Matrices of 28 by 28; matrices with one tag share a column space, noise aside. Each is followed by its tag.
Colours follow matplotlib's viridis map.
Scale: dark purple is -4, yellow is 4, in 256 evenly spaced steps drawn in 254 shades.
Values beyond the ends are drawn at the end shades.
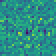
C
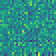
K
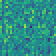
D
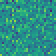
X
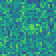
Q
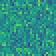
K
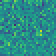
C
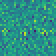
C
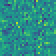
C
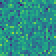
Q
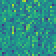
Q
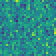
C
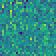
Q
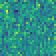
Q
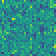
Q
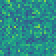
D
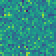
X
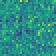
C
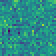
C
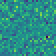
X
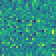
C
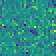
C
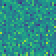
K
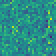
D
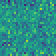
K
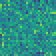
K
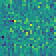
C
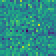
C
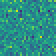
X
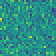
X
